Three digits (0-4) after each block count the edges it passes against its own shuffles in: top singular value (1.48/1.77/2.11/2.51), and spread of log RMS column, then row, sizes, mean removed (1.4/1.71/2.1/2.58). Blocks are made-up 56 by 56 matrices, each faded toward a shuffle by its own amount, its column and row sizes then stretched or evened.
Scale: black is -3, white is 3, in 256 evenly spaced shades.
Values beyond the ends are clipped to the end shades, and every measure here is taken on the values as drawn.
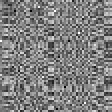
4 3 0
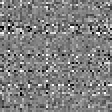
2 3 4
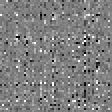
1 4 3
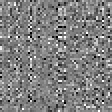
3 4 1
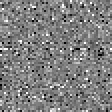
1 0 3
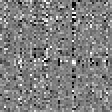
2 4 2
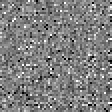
1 1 0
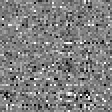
1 1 4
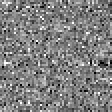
1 0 2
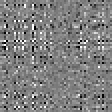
4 4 4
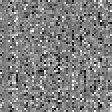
1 4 0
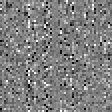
0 4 0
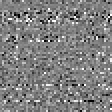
0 0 4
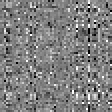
3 4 0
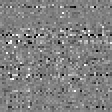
2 0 4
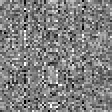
3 3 0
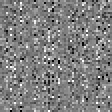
0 4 0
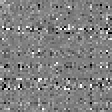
2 2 4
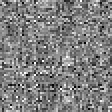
2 0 3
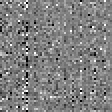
2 4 1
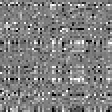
4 2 4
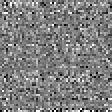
2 1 4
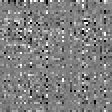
1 4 4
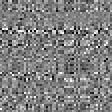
4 0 4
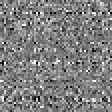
3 1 4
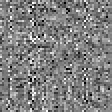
2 4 0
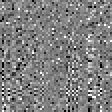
3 3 0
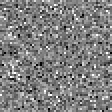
1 0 2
